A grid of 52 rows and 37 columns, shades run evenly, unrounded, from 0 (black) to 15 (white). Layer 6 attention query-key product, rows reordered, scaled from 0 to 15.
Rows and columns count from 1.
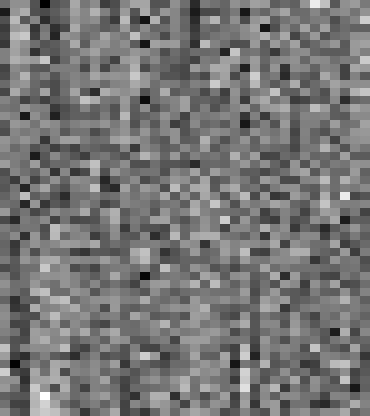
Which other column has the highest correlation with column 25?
1
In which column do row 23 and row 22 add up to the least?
11
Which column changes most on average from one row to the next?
15
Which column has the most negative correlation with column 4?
3
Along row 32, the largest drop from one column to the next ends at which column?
26
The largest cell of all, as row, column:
50, 5
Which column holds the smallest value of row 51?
33
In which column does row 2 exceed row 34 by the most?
10
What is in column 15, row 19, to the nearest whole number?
8
